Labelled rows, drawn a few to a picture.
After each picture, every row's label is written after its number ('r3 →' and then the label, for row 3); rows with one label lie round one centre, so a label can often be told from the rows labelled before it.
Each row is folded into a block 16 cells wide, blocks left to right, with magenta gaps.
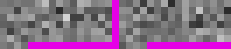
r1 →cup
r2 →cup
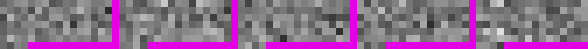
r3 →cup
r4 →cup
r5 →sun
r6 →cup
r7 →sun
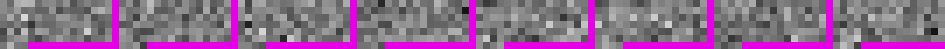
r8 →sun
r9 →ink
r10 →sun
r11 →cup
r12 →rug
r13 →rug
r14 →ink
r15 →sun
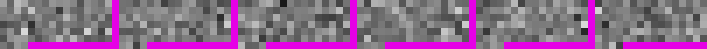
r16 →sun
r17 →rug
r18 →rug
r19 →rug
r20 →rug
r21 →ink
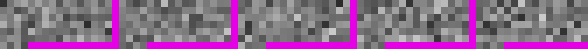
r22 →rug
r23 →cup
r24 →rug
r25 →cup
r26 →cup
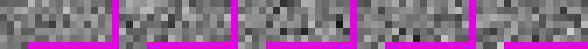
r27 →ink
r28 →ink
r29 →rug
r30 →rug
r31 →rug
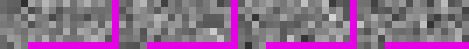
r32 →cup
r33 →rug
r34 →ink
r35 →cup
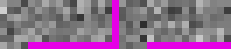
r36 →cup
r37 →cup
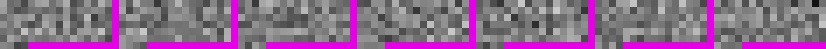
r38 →cup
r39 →sun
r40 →ink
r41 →rug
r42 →cup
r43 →ink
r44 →rug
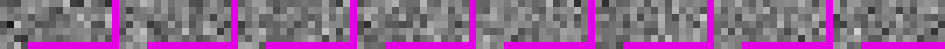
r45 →ink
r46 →sun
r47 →sun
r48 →ink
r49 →rug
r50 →cup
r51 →sun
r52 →sun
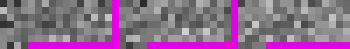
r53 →ink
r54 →cup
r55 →ink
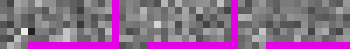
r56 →sun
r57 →cup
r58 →sun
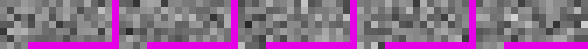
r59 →sun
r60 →rug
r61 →ink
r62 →ink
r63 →rug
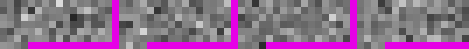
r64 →cup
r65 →sun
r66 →ink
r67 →cup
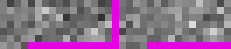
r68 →rug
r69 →rug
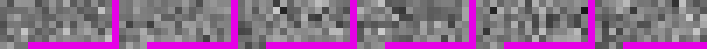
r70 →sun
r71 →sun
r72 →cup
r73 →sun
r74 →cup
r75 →ink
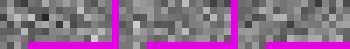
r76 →cup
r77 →ink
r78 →ink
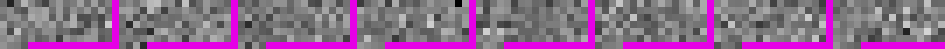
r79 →rug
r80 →ink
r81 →ink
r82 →rug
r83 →sun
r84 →sun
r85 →ink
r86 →rug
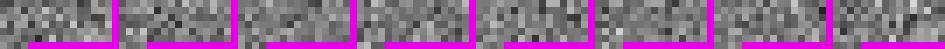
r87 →rug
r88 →sun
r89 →ink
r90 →sun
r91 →rug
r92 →sun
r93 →cup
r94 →cup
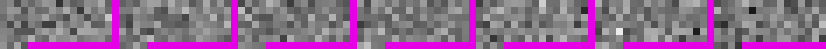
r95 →ink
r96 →ink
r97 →ink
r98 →sun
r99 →ink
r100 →sun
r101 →ink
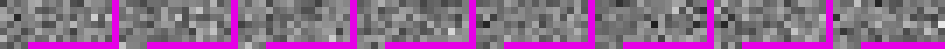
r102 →ink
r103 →rug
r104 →sun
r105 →rug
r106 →ink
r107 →cup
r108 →ink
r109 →rug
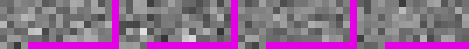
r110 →rug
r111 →sun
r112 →rug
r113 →rug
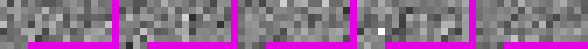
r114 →rug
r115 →cup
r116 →cup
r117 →sun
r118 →cup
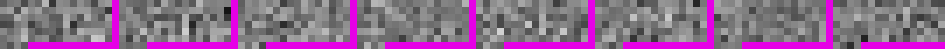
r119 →cup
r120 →cup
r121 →ink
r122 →sun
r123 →sun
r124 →rug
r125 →sun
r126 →rug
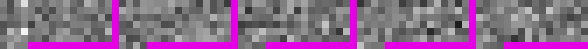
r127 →sun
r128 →ink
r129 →sun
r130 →rug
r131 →rug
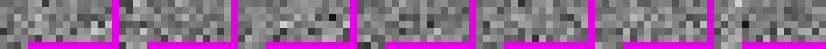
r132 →rug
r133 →sun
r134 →rug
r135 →cup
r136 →rug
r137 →rug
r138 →sun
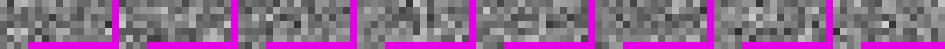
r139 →sun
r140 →rug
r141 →cup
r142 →cup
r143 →cup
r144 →cup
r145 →rug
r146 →sun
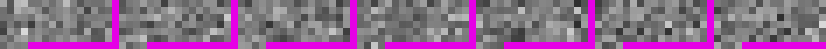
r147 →sun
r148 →rug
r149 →rug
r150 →ink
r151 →rug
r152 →rug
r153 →rug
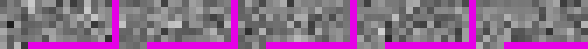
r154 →ink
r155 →rug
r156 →cup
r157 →sun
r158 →rug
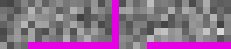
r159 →rug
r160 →ink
